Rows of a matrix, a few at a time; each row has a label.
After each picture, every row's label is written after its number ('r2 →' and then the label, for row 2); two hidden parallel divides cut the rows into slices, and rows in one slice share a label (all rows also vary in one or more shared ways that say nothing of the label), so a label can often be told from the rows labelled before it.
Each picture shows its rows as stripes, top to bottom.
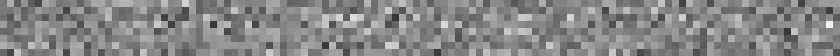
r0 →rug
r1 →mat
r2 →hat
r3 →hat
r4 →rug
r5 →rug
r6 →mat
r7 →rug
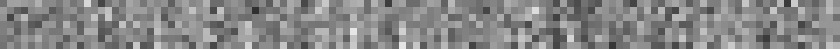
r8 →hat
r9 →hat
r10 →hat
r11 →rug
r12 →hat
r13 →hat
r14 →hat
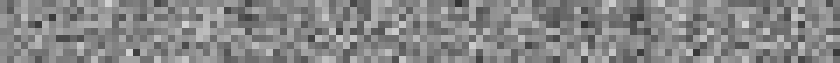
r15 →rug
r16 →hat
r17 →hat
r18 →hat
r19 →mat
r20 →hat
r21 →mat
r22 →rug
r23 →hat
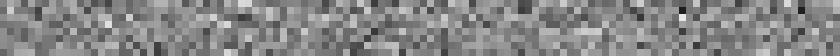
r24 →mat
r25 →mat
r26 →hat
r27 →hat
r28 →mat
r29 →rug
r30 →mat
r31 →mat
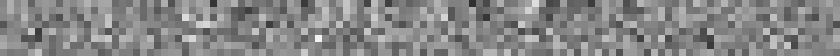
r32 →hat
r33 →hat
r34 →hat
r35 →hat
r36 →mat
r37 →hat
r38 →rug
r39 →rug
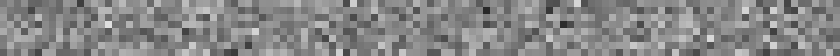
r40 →hat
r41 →hat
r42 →mat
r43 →hat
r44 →mat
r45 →mat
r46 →rug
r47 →hat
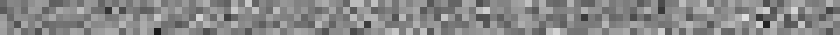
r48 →hat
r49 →mat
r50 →hat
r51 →hat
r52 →mat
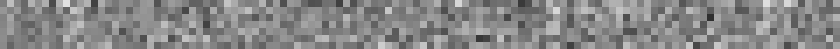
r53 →mat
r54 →mat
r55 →rug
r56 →mat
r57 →mat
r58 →hat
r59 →rug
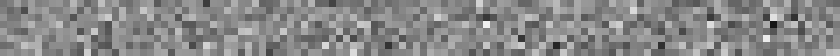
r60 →mat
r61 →rug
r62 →hat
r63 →mat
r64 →rug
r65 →mat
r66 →hat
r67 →hat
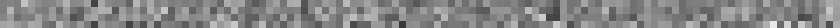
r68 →rug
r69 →hat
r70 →hat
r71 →mat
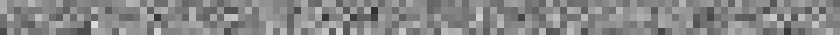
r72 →rug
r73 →rug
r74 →mat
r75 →rug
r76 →hat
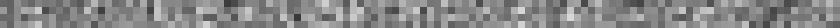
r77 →hat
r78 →hat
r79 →rug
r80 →hat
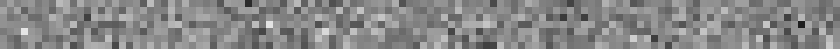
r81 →rug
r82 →rug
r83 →hat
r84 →mat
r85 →hat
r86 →hat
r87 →hat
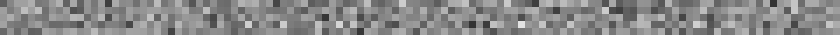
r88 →mat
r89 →hat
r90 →mat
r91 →hat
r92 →rug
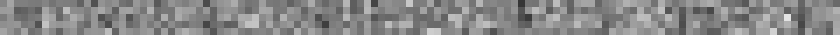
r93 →mat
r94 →rug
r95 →mat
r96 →mat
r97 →rug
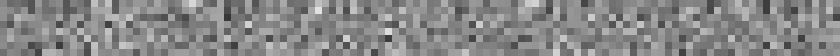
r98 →hat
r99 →hat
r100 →rug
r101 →rug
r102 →rug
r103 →rug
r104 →hat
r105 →mat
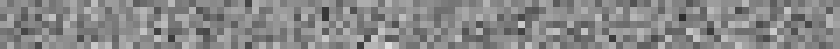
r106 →rug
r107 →mat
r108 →mat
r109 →hat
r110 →mat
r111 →hat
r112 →rug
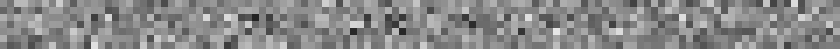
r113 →rug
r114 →rug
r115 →hat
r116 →hat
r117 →mat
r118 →rug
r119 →rug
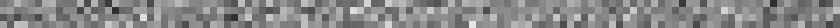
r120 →mat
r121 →hat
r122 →rug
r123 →rug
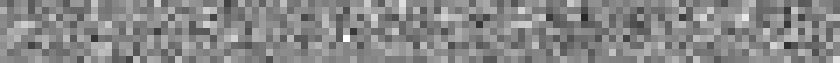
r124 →rug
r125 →hat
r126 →hat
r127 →hat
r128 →mat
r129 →rug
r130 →hat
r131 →rug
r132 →rug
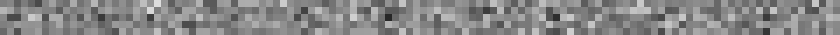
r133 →rug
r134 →hat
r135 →hat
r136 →mat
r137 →hat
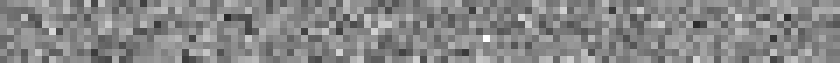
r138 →rug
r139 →rug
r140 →hat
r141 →mat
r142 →hat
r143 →rug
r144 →rug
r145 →rug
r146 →mat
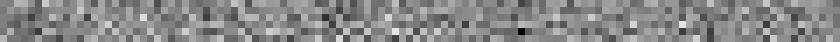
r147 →mat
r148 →rug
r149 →mat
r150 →hat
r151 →mat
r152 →hat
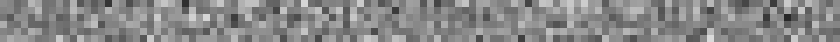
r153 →mat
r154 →rug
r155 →hat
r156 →hat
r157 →mat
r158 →rug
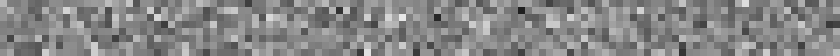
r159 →hat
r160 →mat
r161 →mat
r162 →mat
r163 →rug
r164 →rug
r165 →rug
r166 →mat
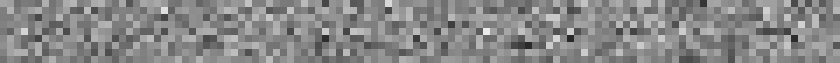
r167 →mat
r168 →rug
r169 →mat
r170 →rug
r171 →hat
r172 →mat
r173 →mat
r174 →rug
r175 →rug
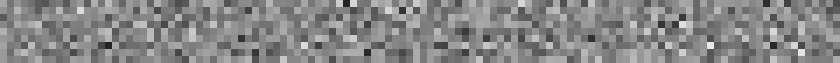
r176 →hat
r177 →mat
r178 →mat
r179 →rug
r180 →rug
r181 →hat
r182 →mat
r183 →hat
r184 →rug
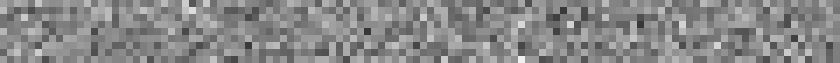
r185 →rug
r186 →hat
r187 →hat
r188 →hat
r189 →rug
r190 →rug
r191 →mat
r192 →mat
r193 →hat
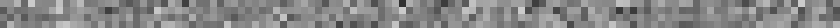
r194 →mat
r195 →rug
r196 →rug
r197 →mat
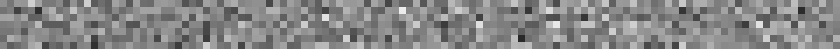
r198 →rug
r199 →mat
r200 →hat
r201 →mat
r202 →mat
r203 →mat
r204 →hat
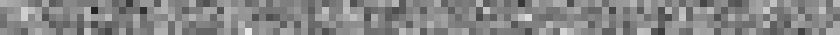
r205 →mat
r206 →rug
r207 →hat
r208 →rug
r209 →rug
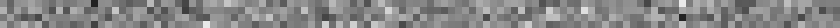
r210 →rug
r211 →mat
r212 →mat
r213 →hat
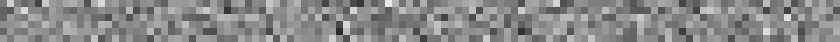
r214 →mat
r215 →hat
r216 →mat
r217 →rug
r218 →mat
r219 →rug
